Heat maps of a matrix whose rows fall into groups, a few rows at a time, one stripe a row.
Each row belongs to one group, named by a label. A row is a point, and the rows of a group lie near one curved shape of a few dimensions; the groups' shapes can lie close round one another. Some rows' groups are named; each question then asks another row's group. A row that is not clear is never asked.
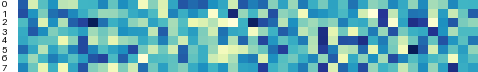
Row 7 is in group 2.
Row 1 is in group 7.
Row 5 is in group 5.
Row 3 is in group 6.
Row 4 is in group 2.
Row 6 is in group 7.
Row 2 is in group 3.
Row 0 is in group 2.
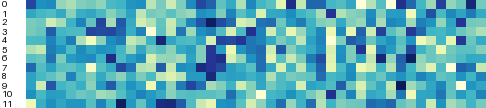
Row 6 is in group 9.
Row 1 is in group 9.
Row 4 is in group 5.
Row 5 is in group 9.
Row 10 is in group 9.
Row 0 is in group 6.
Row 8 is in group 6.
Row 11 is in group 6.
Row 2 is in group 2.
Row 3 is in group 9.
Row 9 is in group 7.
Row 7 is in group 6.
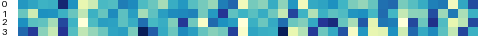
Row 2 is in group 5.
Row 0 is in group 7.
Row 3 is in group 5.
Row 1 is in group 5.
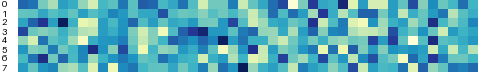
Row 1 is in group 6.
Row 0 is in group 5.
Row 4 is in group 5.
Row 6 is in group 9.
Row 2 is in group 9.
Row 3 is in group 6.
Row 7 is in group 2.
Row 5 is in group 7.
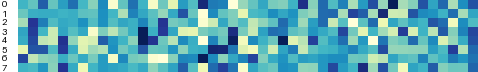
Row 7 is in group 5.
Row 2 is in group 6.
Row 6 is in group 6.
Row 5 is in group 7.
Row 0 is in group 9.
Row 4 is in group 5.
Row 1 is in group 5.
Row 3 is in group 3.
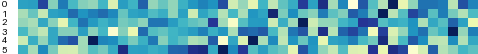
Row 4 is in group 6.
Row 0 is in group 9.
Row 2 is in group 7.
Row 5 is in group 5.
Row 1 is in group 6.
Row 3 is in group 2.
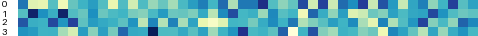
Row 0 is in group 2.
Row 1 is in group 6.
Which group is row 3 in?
5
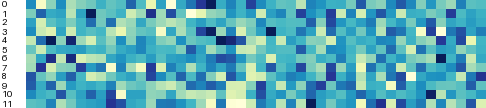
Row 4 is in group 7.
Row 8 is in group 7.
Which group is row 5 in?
5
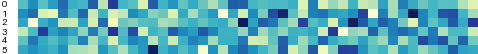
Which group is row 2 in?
2
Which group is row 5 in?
5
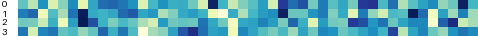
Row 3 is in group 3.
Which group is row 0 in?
7
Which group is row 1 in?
5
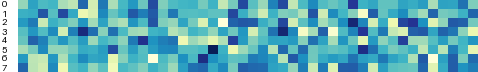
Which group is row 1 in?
9
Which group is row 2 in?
5
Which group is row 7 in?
2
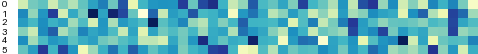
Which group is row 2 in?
5
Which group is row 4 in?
9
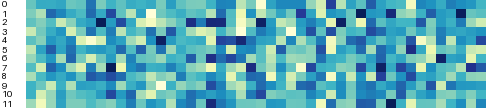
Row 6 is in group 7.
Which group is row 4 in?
5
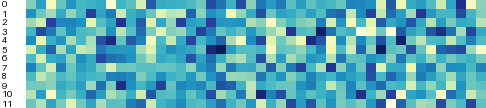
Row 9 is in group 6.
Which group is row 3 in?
6
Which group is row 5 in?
7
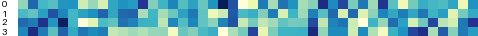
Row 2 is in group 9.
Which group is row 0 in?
7
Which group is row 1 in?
7
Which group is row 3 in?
6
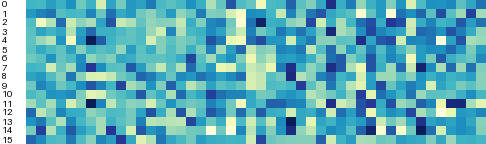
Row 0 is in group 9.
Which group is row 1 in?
6
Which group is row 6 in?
5
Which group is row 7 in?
5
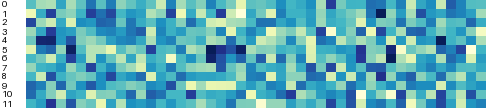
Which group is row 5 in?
7
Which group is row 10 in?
5
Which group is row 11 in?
9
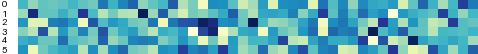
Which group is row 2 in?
6
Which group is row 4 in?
5
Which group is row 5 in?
5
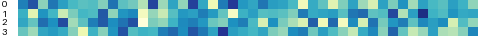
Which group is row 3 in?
5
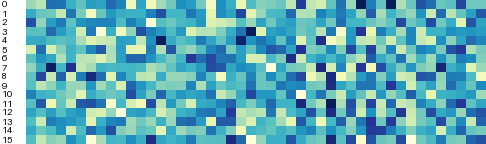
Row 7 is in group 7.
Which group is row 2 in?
7
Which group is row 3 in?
2
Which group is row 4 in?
5
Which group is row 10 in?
5
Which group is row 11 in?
2
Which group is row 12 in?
9
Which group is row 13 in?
5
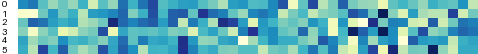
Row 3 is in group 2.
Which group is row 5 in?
7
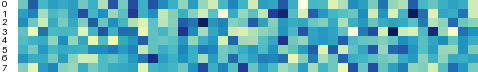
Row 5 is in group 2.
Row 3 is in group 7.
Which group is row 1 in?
5
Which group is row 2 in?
2
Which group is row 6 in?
5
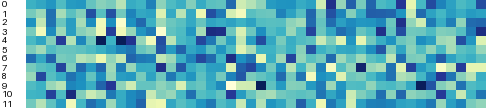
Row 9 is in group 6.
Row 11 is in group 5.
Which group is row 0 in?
9
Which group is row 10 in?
7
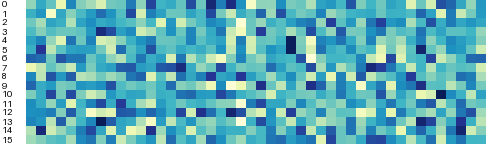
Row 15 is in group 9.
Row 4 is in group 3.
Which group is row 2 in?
9
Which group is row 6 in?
7
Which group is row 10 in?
7
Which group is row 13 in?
3
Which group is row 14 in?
2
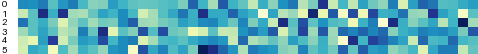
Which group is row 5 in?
7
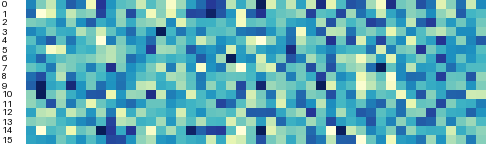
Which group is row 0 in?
6
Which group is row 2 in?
9
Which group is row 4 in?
9
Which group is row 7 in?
9
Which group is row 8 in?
6
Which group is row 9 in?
6
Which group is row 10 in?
2
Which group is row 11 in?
7
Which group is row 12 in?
2
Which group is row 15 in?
6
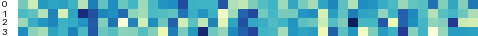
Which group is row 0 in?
5
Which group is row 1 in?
7
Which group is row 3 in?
9
